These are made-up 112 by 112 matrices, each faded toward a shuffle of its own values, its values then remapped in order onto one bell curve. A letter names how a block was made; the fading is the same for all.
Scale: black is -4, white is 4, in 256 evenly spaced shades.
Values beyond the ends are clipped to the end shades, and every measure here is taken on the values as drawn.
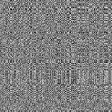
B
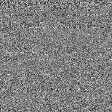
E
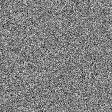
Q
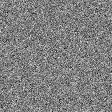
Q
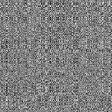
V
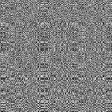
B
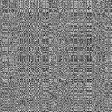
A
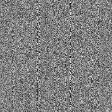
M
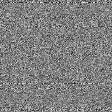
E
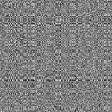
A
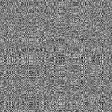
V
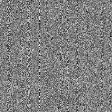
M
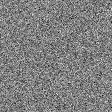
Q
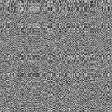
B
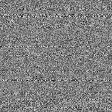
E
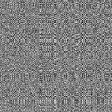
B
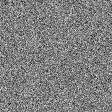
Q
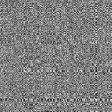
V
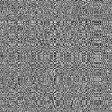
A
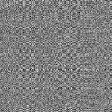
B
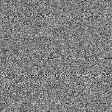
E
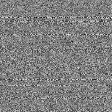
E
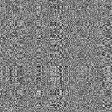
V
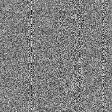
M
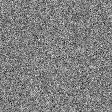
Q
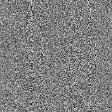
M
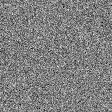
Q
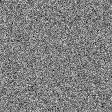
Q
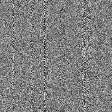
M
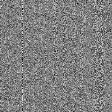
M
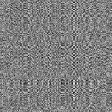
B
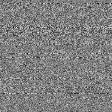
E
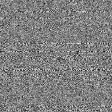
E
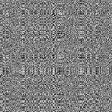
A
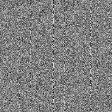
M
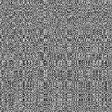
B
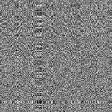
V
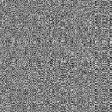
V
